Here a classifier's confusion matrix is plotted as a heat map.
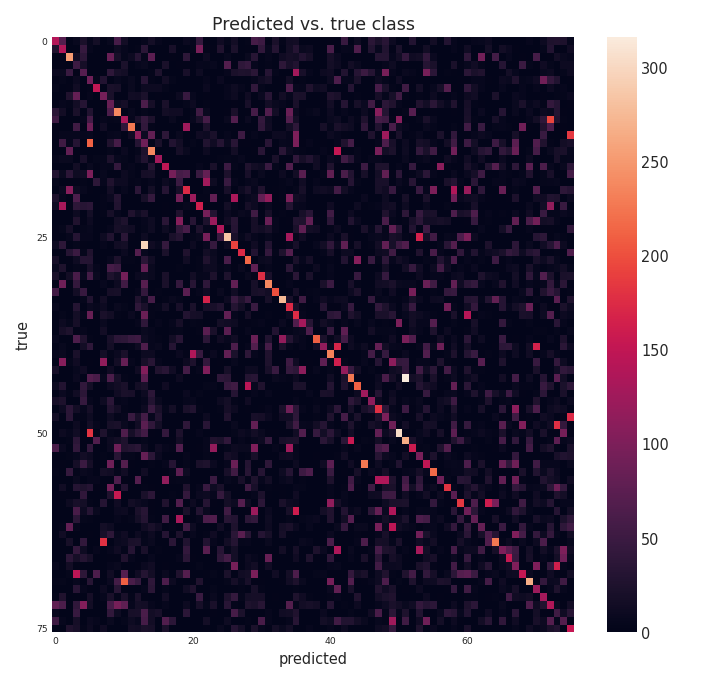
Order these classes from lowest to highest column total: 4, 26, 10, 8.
4, 8, 10, 26
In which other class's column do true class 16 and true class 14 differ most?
41
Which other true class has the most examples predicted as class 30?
20
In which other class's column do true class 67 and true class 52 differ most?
73
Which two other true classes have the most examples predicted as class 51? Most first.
43, 38
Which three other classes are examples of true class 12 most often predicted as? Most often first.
75, 48, 35
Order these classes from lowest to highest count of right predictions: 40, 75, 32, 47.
75, 47, 32, 40
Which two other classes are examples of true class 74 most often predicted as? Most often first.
49, 54
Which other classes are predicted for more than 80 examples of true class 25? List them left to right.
22, 34, 53, 60
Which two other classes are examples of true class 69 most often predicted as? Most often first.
10, 40
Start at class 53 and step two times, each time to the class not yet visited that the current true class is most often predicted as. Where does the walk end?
5
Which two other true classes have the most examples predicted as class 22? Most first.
33, 18
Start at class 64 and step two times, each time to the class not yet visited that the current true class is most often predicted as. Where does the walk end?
3
